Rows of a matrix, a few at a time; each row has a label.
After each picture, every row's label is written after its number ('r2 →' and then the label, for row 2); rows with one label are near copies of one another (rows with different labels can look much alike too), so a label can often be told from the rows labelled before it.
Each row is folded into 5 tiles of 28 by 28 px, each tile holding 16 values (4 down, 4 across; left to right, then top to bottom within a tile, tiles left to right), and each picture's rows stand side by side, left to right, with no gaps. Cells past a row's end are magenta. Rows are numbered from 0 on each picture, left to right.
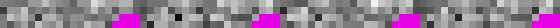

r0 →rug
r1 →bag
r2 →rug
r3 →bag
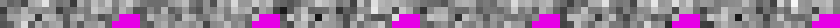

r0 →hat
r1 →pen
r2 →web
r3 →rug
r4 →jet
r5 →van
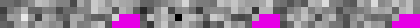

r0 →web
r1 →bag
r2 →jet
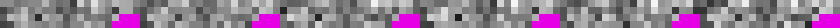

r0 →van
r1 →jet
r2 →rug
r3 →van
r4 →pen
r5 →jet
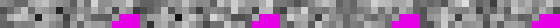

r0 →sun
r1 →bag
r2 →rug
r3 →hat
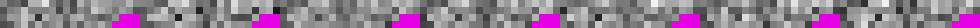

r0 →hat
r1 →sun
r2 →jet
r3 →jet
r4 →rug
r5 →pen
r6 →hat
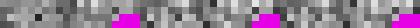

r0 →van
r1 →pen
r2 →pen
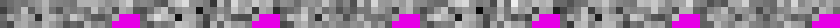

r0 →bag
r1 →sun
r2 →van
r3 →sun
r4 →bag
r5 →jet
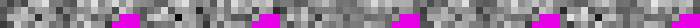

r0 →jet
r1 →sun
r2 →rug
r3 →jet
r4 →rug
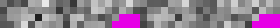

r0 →hat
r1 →jet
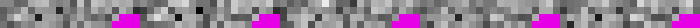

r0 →sun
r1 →sun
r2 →hat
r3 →bag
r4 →bag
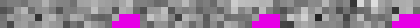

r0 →bag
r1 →rug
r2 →van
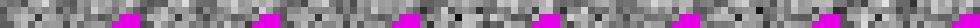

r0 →hat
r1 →jet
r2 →hat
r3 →bag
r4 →rug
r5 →sun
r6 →hat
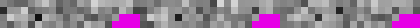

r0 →rug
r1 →van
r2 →sun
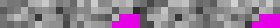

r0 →sun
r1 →jet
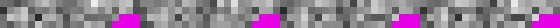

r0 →rug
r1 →van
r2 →web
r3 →web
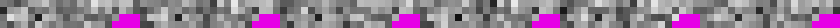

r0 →rug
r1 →van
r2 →bag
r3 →van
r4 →web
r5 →sun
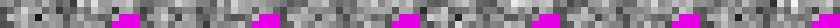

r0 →van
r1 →web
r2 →jet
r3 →rug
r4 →jet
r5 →van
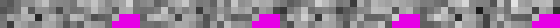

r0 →bag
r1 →sun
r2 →web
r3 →sun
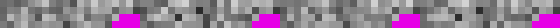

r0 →pen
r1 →sun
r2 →pen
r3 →sun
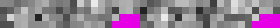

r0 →van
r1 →web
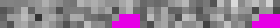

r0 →bag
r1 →pen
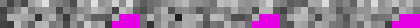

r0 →jet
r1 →bag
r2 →jet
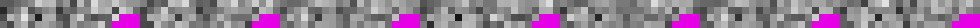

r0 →web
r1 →jet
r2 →web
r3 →bag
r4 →rug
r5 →web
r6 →hat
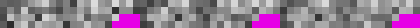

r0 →pen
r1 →jet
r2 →jet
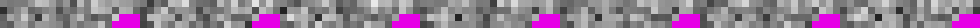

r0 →web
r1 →jet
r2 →rug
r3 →van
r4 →bag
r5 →jet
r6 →sun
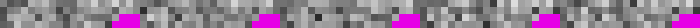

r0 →jet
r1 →rug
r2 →bag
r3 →pen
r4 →pen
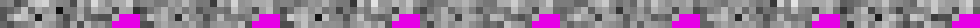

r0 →sun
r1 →van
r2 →van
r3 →bag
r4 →sun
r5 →van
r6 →bag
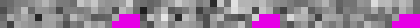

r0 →bag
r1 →web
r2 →rug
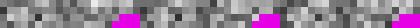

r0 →rug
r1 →web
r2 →jet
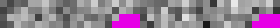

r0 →jet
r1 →pen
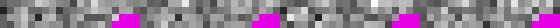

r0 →web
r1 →hat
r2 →rug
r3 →pen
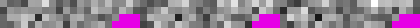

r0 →hat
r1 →jet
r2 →rug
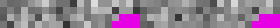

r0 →pen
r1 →van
